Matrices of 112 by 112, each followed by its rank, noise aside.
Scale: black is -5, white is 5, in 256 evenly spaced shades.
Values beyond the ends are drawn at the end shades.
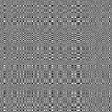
one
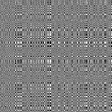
one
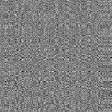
five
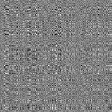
four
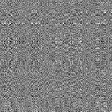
four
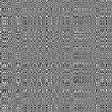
two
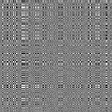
one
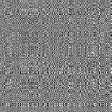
four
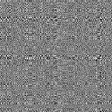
five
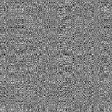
five
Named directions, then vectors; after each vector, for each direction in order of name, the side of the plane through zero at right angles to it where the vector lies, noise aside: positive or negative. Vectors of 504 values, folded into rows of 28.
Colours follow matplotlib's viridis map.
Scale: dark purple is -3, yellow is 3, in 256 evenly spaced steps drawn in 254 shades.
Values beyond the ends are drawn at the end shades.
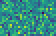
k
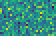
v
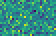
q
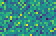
negative, positive, negative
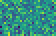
negative, positive, positive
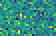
positive, positive, negative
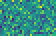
negative, positive, positive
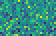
positive, negative, positive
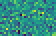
negative, negative, positive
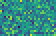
negative, positive, positive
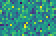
positive, positive, positive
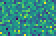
positive, positive, negative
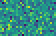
positive, negative, positive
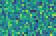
positive, positive, positive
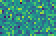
negative, positive, positive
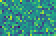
negative, positive, positive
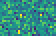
positive, positive, negative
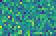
positive, negative, negative
